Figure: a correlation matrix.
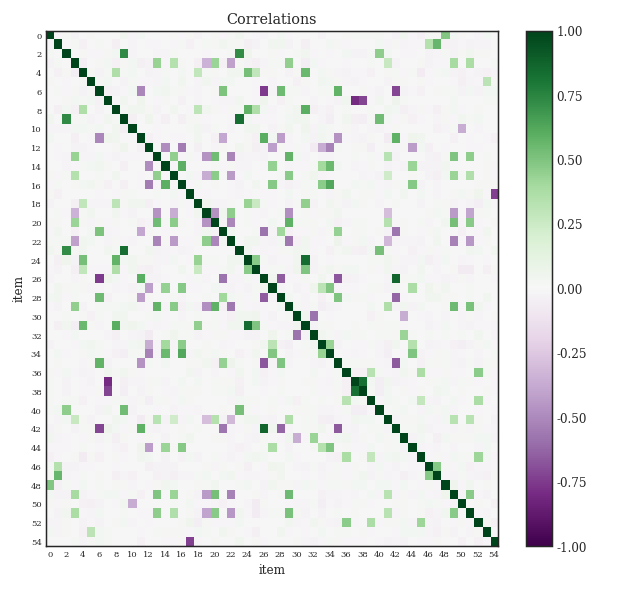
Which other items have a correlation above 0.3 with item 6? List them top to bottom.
21, 28, 35
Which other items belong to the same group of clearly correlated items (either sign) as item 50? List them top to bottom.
10
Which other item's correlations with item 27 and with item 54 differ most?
17
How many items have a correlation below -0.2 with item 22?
8
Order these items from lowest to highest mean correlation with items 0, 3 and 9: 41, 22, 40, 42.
22, 42, 41, 40
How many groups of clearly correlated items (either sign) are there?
13
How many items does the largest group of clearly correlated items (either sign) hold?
10
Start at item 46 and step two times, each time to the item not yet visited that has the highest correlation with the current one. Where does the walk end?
1
